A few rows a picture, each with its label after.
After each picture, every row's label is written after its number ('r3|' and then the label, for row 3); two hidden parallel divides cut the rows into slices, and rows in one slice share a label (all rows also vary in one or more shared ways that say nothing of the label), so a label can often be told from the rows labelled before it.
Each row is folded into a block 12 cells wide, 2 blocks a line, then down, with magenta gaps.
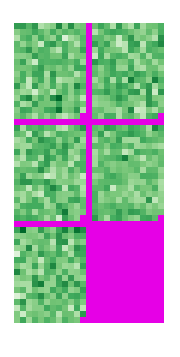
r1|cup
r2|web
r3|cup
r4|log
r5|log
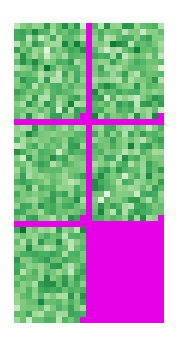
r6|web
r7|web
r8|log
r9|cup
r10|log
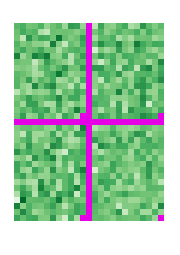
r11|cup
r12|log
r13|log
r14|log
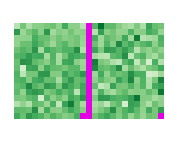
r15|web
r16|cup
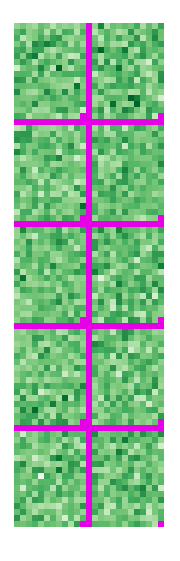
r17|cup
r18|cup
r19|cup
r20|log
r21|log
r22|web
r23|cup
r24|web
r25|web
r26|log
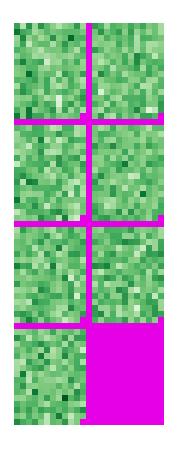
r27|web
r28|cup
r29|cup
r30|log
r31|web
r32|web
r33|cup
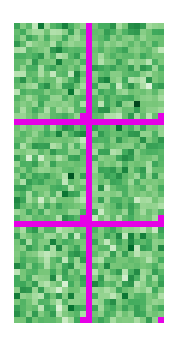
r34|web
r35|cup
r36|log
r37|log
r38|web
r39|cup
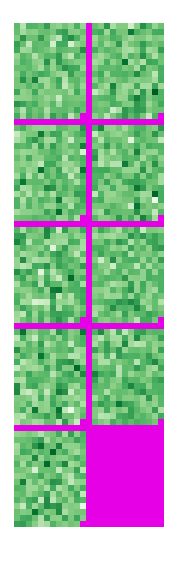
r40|log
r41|cup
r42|cup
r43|cup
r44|log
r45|cup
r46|cup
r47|log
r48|cup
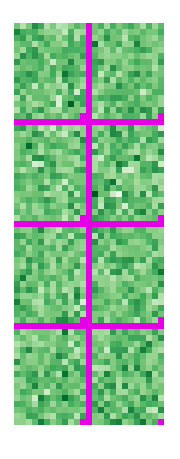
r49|web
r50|log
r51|log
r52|cup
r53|cup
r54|cup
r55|log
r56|cup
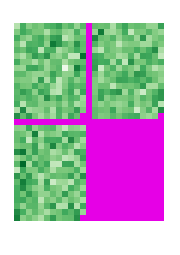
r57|log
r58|web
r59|log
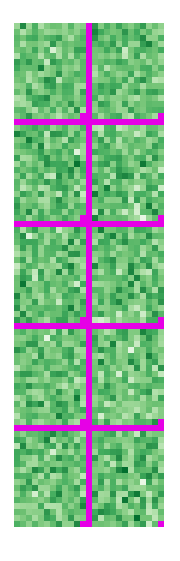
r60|log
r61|log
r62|cup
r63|web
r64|log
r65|web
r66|cup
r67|web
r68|web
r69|cup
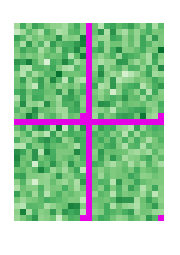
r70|web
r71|cup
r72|log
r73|log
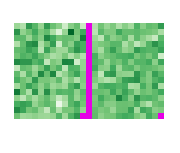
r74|web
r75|log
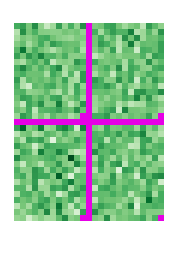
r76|cup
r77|log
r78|cup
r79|web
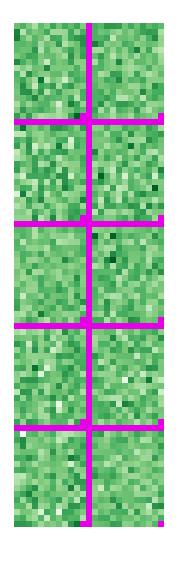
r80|web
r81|log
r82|web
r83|cup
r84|log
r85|cup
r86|web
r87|cup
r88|web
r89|log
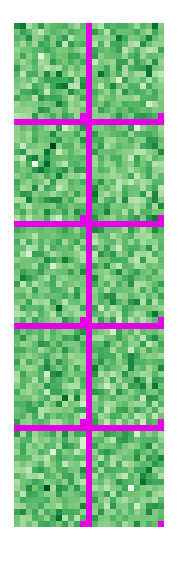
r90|log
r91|cup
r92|cup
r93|log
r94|cup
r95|log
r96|cup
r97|web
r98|log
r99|web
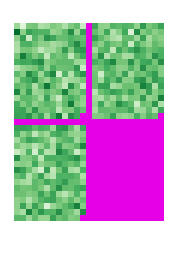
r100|web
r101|web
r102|log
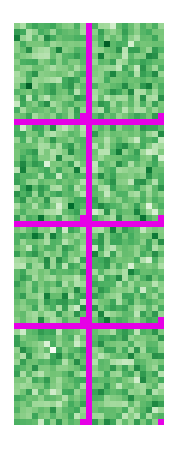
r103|web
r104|web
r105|web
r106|cup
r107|cup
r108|log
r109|web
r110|web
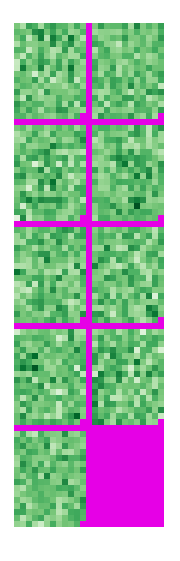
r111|cup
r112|log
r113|cup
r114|cup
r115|cup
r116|web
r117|web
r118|cup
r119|web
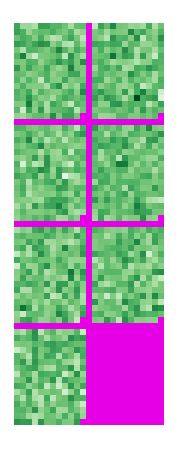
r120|log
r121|cup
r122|cup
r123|cup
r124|cup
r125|cup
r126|log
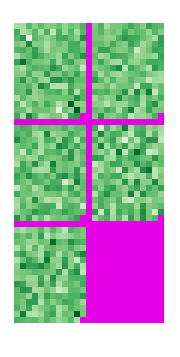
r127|web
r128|log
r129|web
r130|log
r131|log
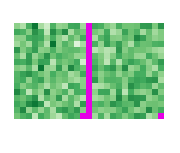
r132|cup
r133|log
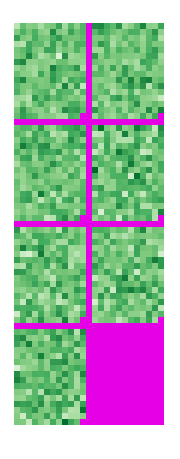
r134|log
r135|log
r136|log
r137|log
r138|cup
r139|web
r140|cup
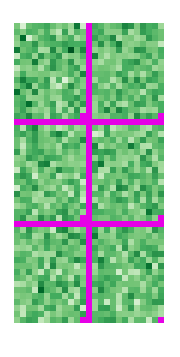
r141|web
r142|log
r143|cup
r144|web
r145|web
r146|web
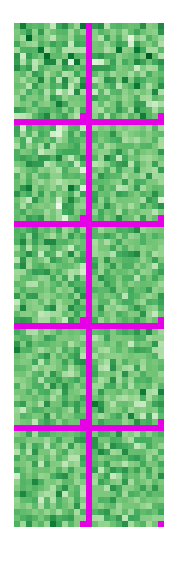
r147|cup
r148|cup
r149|web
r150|cup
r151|web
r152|log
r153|log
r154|log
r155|log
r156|log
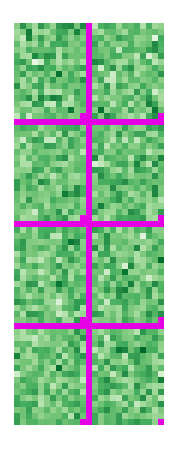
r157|cup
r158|web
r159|cup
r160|cup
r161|web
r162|web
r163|log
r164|log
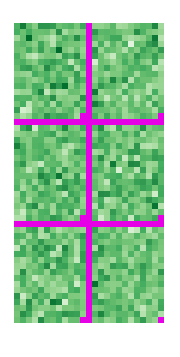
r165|log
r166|log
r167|log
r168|web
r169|cup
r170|log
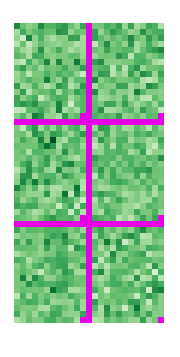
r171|cup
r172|log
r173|cup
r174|log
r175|log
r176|cup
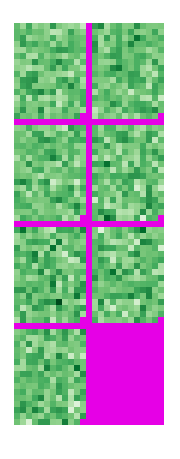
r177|web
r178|cup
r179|log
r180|web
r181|cup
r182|web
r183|cup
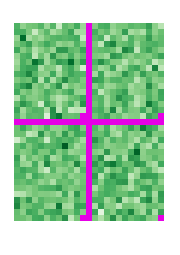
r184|web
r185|web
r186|cup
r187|web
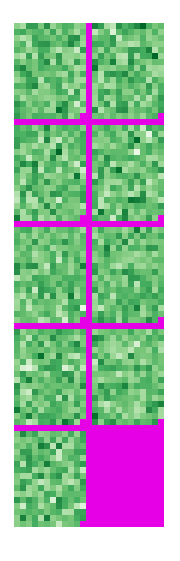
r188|cup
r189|web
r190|web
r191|cup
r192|web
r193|log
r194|cup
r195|web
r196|cup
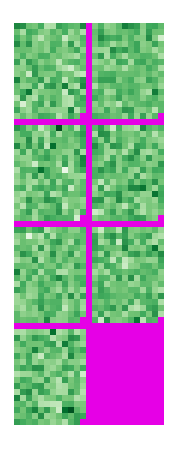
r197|log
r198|log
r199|cup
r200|log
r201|log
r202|web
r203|web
